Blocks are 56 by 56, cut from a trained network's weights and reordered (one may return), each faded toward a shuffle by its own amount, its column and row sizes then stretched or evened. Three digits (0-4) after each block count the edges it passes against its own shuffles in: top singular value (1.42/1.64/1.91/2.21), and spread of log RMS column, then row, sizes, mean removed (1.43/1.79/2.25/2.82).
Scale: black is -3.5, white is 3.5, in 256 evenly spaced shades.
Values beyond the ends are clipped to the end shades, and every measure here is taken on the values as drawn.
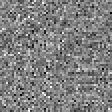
2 1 0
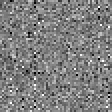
1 2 0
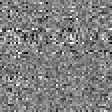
3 2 4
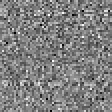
2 0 1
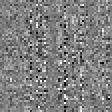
1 4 2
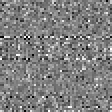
2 0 3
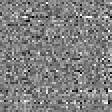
2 2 4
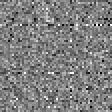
1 1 2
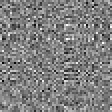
4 3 2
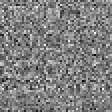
3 2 3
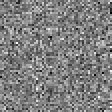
2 2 0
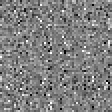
0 2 1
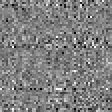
2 2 3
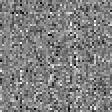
1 3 1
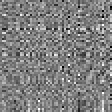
4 2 2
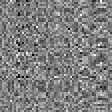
3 2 0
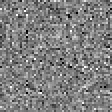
2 1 1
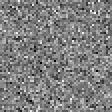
0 0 0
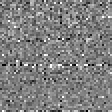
2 0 3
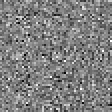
2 2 1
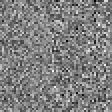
1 2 1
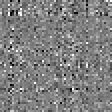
1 3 3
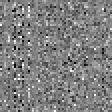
1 4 0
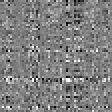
3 4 3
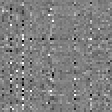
3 3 1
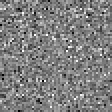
0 0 1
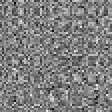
4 1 0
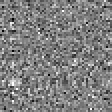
2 1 1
